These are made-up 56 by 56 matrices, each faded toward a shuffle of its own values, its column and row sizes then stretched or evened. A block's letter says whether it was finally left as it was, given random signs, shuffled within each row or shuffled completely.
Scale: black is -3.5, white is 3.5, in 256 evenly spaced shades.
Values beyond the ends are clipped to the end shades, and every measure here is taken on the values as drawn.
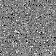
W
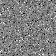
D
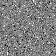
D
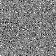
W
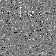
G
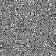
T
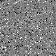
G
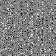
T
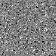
T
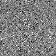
G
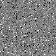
G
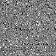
G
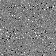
W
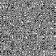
T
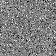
D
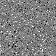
D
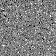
D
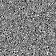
D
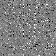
T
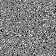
W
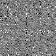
T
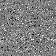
W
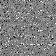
W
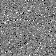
W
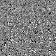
G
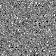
W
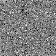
G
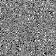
T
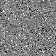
W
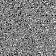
W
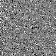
G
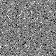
D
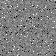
D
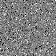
D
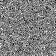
D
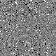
T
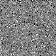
G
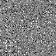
G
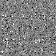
G
